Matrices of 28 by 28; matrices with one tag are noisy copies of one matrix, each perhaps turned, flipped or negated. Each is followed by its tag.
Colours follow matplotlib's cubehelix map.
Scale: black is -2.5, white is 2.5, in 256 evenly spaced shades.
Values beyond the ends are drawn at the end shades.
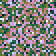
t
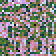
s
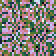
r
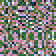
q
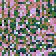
s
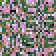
r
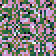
r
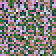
t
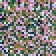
t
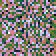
q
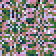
r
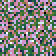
t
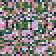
r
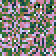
r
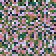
q
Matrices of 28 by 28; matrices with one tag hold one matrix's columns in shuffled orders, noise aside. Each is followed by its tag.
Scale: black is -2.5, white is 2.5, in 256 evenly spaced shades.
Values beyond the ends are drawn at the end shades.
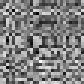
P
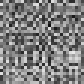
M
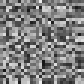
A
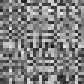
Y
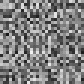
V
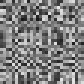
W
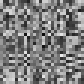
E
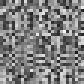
E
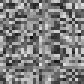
V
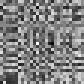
W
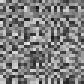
A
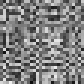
W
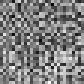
M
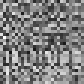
M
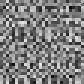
A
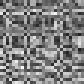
P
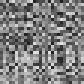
M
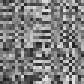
Y
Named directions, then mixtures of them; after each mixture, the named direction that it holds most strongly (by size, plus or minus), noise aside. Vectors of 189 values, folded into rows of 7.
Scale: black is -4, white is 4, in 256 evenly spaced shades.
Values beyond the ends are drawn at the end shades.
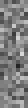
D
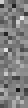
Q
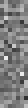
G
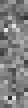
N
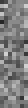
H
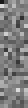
Q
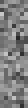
D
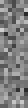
Q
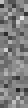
Q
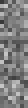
H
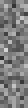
Q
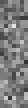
N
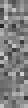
G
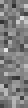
Q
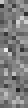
Q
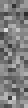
N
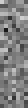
N
